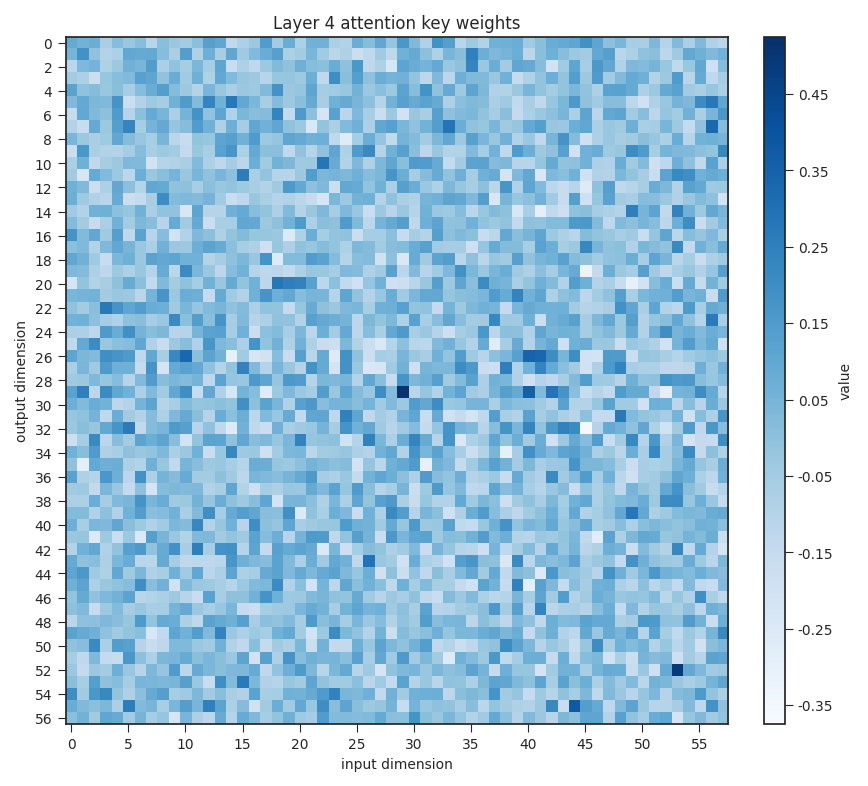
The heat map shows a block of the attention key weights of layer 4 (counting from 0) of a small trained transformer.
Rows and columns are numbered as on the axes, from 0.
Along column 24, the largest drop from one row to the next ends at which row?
33
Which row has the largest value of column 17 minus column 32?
46
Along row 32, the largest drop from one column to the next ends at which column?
45
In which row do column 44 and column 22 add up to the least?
6
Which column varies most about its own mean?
53
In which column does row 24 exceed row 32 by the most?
52
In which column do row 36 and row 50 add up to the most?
31
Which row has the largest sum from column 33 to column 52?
26
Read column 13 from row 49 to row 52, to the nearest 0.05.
0.25 0.05 0 0
